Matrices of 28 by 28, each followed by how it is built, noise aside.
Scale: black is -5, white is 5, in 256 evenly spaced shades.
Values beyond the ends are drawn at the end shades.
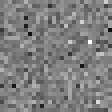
sparse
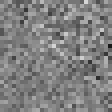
upper triangular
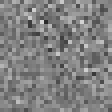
upper triangular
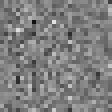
uneven columns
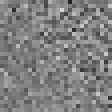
upper triangular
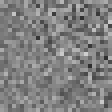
upper triangular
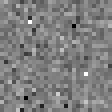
sparse
